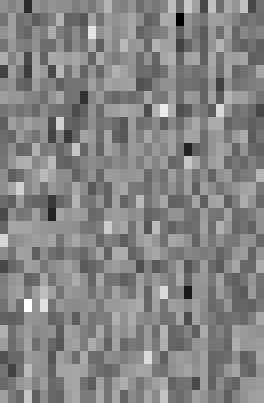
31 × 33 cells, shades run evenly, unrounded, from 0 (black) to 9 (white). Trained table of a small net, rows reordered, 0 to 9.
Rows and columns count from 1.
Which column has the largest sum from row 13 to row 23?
3
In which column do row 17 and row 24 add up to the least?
7
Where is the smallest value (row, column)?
2, 23
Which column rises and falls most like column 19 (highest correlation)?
30
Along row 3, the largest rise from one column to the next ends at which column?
12
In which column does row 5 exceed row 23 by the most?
24
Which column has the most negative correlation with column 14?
32
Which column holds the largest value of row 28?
19
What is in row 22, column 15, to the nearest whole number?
4
